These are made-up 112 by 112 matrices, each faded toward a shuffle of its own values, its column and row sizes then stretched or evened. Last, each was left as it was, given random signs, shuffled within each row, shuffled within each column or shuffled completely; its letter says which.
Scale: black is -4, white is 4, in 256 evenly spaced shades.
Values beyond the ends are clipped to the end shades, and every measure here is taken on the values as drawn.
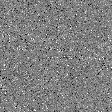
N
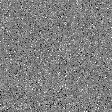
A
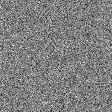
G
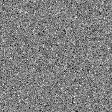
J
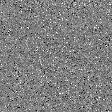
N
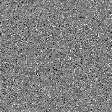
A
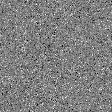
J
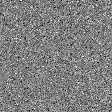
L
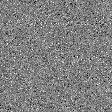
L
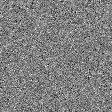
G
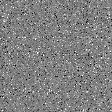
N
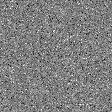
G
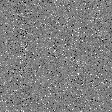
J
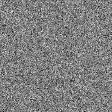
N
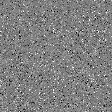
N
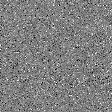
N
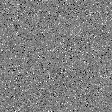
L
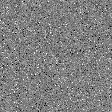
J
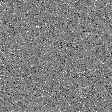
L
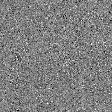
A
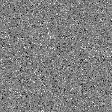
N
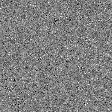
N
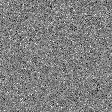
G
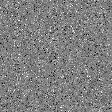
J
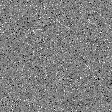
L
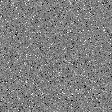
L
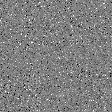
N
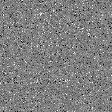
A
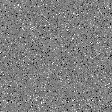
N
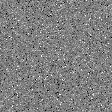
J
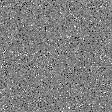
N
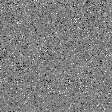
L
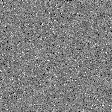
L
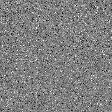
N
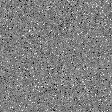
L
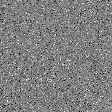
L
